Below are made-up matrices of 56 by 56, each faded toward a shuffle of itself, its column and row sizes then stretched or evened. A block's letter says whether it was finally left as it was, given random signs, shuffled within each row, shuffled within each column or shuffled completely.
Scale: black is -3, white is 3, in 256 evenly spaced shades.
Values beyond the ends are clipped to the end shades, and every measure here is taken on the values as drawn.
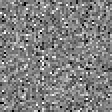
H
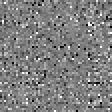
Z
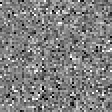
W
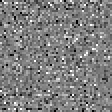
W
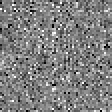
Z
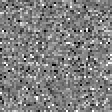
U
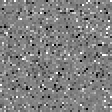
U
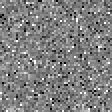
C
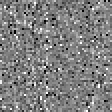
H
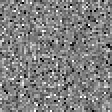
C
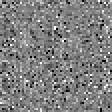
Z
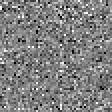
W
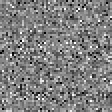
U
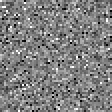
C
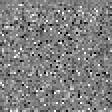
U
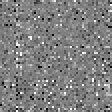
Z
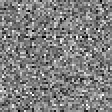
W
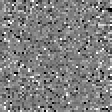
W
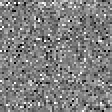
U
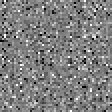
Z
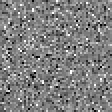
H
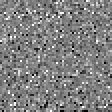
W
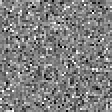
C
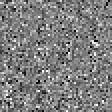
W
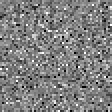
U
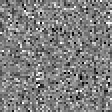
W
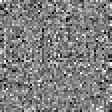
Z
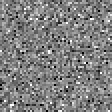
U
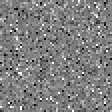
H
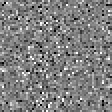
Z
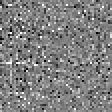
W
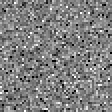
C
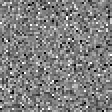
C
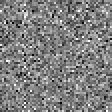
Z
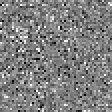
W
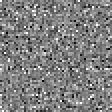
U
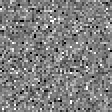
U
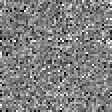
Z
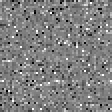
U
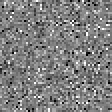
Z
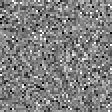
C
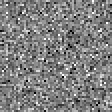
C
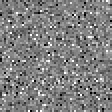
U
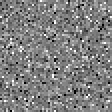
H
